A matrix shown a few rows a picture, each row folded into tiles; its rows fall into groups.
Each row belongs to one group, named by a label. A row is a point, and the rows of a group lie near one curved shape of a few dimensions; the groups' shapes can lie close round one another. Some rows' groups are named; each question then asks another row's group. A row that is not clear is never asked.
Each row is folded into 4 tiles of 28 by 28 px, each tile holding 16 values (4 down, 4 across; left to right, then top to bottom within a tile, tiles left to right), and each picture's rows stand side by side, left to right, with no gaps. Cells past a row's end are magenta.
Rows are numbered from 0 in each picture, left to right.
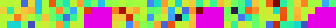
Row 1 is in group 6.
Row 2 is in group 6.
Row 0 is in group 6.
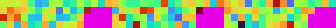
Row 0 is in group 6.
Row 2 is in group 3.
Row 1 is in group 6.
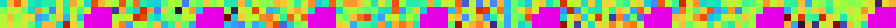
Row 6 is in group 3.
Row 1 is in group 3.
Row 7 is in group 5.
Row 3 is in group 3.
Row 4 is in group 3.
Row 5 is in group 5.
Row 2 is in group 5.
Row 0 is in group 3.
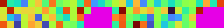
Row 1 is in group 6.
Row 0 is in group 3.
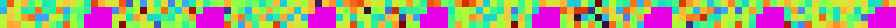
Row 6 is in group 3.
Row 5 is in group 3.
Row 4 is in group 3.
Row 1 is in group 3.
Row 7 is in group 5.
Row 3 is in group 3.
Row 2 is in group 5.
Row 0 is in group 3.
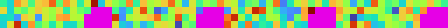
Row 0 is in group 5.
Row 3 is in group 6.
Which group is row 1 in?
5
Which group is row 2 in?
6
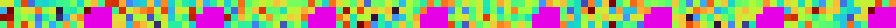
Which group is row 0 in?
6
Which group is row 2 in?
5
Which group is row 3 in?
6
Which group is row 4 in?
5
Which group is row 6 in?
6
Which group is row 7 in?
6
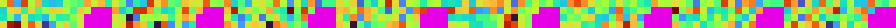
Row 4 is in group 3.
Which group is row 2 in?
3
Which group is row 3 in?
3
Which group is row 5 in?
3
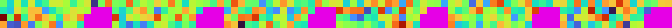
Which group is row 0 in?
5
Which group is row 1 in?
5
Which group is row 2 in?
3
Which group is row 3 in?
3
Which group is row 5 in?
5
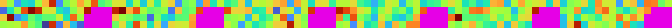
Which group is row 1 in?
6
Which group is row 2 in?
3
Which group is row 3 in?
6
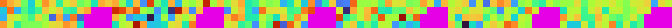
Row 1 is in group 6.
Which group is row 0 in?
5
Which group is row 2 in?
5
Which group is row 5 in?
5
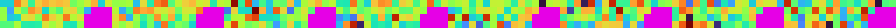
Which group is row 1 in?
6
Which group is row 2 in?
3
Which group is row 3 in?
5
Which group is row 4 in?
5
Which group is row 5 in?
6
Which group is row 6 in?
3
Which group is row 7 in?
3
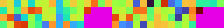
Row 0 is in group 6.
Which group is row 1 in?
6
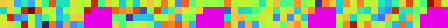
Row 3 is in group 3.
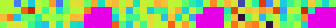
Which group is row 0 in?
6
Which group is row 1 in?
5
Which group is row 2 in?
3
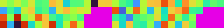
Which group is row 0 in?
5
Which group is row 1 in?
6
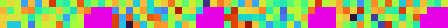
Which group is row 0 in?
6
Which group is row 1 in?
5
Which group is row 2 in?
6
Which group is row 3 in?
3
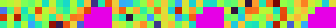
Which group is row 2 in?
6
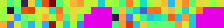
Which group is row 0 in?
6
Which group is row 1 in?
5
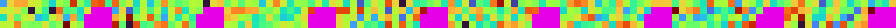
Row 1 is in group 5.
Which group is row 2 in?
6
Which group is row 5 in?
3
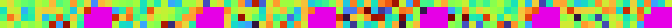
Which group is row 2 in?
6
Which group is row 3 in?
5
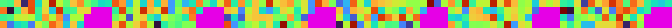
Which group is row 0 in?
6
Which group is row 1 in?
3
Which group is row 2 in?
5
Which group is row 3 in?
5
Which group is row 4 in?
5
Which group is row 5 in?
6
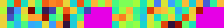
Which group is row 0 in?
5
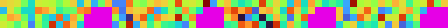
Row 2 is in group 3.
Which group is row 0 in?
5
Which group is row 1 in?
5
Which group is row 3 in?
5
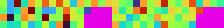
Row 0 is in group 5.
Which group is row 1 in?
6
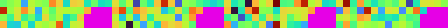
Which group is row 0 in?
6
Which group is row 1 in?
3
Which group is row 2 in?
6
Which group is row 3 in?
3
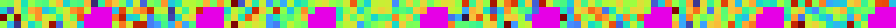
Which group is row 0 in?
5
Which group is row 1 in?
6
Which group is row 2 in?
3
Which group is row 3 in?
5
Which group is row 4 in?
5
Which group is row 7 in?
3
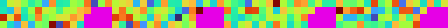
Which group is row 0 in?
5
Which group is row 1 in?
6
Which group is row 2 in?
6
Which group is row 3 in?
6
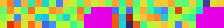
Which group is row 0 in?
3
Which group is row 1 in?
5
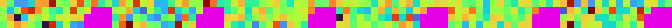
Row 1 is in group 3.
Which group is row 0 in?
6
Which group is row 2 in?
5
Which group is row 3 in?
5
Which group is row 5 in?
3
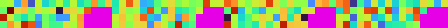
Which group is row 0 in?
6
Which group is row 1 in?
3
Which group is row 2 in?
5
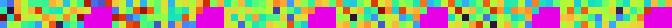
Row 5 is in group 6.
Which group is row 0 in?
5
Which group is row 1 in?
6
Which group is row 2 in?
3
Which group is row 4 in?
3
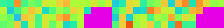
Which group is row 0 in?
5
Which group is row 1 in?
5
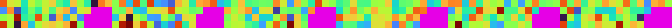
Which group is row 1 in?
3
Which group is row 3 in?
5
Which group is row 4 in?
3
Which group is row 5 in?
5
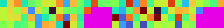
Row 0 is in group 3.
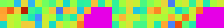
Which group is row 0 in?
6
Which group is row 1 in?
5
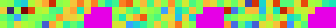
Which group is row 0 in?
6
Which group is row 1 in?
3
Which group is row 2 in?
6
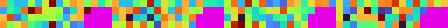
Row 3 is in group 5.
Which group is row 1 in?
3
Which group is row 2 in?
3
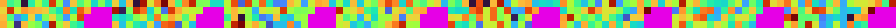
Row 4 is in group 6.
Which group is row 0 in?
3
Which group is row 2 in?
3
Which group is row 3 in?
3
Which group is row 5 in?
6
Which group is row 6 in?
3
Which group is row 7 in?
6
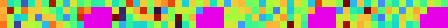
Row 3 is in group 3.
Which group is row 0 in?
3
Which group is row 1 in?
5
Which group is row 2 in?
3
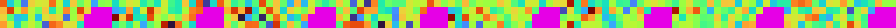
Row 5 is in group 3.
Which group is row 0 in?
3
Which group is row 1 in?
5
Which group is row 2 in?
3
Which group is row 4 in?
5
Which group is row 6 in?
6
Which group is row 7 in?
3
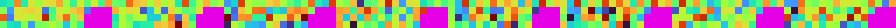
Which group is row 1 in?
3
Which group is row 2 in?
5
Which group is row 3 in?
3
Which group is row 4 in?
5
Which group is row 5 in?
5
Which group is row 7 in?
5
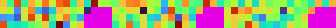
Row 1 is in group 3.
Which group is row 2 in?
6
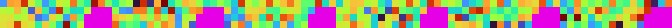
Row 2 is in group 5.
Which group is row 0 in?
3
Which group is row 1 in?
6
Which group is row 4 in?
6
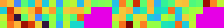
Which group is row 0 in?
3
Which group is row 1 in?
3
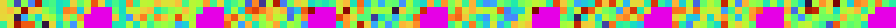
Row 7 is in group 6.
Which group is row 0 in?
6
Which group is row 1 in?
5
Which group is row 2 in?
6
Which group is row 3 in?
6
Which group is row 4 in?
6
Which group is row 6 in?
3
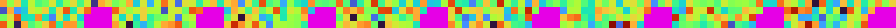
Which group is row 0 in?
5
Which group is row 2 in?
3
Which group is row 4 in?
3
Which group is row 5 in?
5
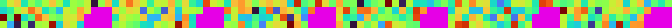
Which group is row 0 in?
5
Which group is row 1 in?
3
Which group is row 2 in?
3
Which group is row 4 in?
3
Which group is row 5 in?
6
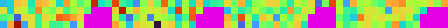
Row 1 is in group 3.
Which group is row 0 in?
5
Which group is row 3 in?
5
